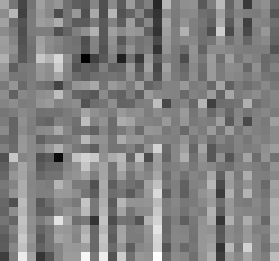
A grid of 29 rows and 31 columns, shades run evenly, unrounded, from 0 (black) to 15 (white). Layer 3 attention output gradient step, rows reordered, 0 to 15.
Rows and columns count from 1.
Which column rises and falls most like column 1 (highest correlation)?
5
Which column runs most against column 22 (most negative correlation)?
23
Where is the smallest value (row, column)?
7, 10
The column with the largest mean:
18
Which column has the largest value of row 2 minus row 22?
25
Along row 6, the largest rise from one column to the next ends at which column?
19
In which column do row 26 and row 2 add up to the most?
2
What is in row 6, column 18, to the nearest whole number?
3
